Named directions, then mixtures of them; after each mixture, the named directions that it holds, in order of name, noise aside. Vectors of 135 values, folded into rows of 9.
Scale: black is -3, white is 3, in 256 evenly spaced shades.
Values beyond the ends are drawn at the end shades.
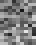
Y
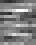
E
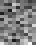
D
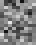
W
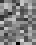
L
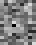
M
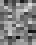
E, M, W.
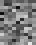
D, W.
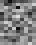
D, E, W.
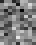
L, Y.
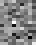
M.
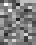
D, L, M.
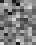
L, Y.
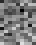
D, L, Y.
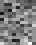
D.
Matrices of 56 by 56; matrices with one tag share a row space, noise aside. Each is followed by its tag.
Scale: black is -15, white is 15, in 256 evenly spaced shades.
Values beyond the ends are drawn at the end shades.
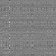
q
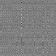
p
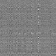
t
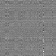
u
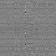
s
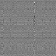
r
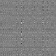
p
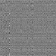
q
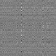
p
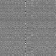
s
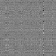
u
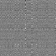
s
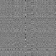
s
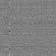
q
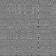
t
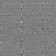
p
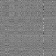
u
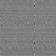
r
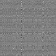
p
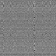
r
